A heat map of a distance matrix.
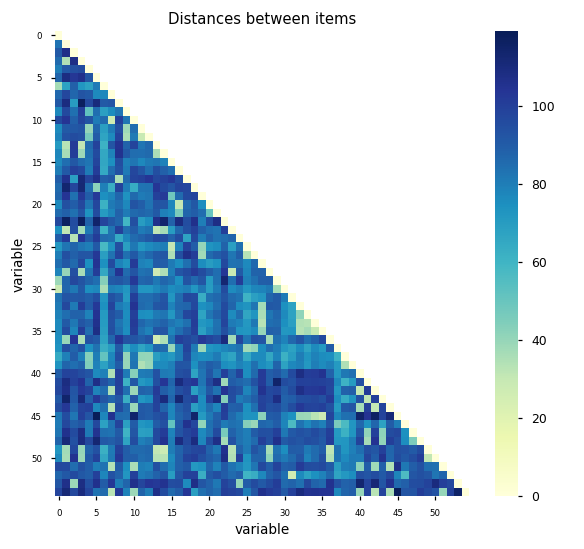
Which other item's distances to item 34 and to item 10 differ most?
45
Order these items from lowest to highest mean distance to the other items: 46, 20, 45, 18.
46, 20, 45, 18
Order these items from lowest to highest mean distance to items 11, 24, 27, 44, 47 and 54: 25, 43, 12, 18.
12, 25, 43, 18
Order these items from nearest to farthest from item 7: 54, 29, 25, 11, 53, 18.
54, 18, 25, 11, 29, 53
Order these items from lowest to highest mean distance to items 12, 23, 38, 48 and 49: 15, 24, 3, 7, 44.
3, 15, 7, 24, 44
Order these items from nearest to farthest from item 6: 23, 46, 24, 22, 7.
23, 46, 7, 24, 22
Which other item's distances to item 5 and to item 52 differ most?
31
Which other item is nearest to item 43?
41
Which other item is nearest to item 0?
30
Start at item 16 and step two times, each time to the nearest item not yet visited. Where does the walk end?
21
